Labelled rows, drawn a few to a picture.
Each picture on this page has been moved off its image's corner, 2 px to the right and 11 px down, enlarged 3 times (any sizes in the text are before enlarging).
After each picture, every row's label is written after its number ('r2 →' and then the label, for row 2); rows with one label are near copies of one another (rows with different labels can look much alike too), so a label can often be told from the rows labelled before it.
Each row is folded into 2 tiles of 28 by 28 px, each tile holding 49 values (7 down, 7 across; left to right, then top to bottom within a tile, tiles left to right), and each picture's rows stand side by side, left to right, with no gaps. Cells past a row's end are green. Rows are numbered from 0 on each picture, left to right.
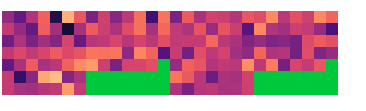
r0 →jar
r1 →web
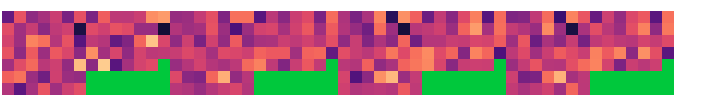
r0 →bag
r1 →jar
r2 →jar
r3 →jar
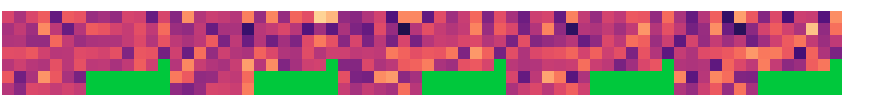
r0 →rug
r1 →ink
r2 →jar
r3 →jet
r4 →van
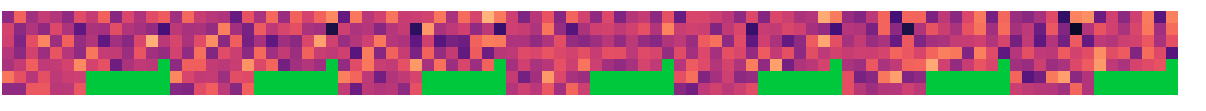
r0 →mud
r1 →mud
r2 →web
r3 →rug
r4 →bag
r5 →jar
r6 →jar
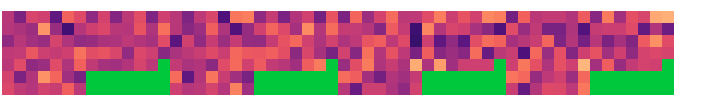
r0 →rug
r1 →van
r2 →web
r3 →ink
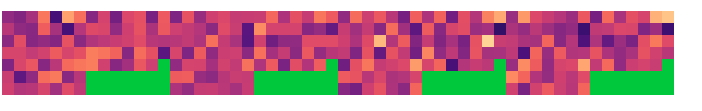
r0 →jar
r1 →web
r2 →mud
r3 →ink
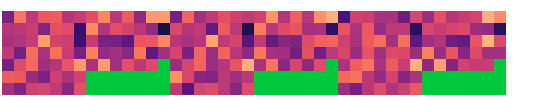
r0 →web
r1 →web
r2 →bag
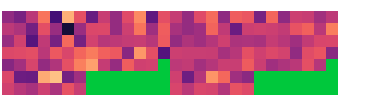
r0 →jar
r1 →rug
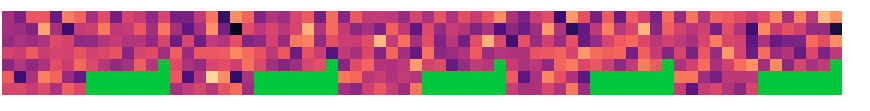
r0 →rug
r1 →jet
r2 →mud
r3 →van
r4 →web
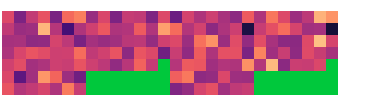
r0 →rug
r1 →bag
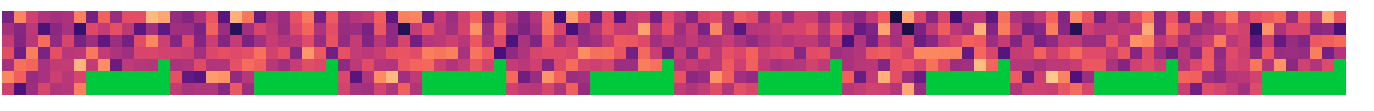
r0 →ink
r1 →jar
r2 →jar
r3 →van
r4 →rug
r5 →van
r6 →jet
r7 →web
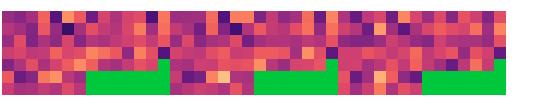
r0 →jar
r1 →jar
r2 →rug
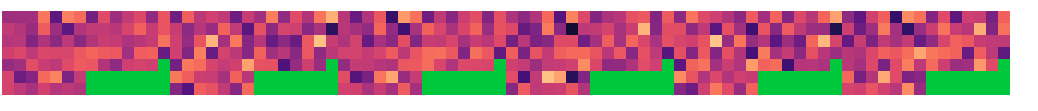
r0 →jar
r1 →mud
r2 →jar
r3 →jet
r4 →mud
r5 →van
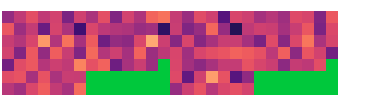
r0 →mud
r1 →jet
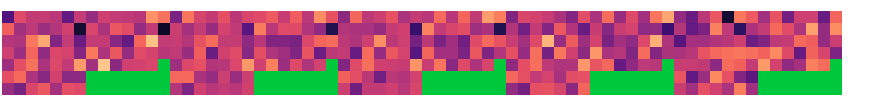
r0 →bag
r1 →web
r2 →web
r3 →mud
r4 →van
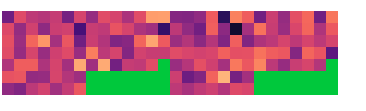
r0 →bag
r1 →jar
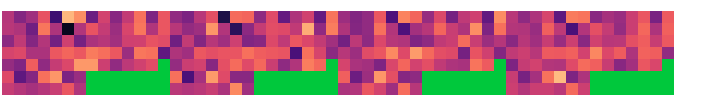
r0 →jar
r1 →van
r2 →van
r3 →jar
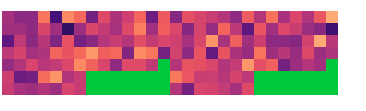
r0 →jar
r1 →mud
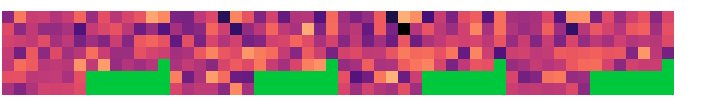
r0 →ink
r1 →van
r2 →jar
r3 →jar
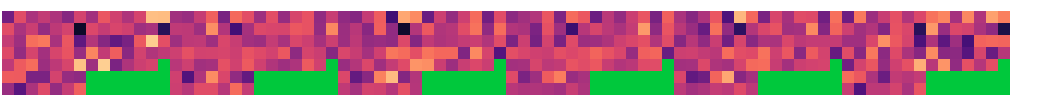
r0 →bag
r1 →rug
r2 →jar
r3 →jar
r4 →jar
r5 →web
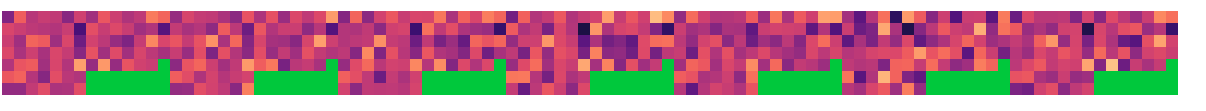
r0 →bag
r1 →mud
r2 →web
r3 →web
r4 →ink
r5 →van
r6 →bag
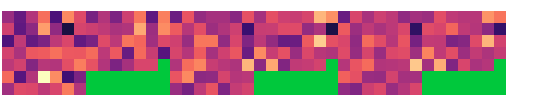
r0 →jet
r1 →bag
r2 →bag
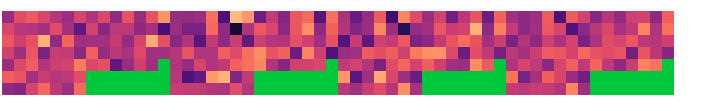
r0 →mud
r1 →jar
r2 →van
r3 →van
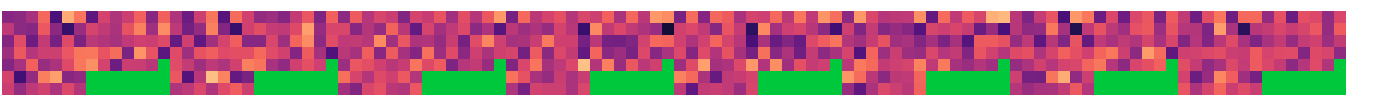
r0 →jar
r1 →jet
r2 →mud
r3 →web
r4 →web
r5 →ink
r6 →jar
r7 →rug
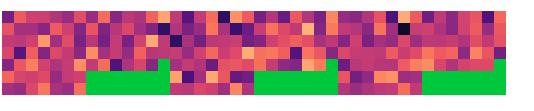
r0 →mud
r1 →van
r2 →jar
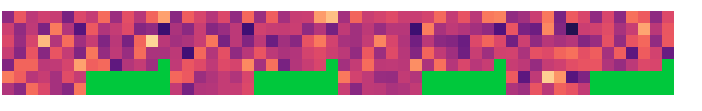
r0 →mud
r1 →ink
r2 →web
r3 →jet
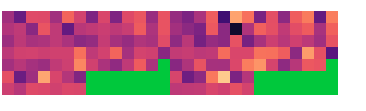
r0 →rug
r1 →jar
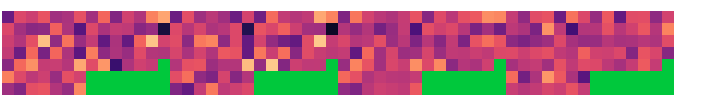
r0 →mud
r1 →bag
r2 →ink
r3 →rug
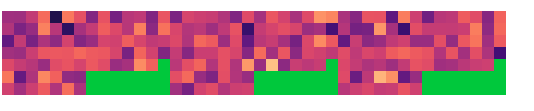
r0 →van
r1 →bag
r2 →jet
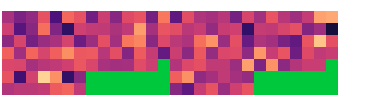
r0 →jet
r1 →bag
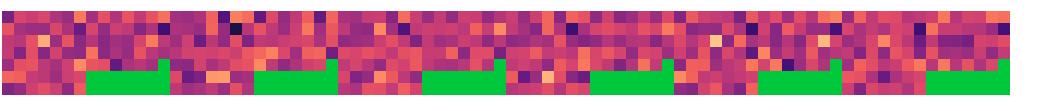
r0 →mud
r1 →jar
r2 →rug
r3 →rug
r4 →mud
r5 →web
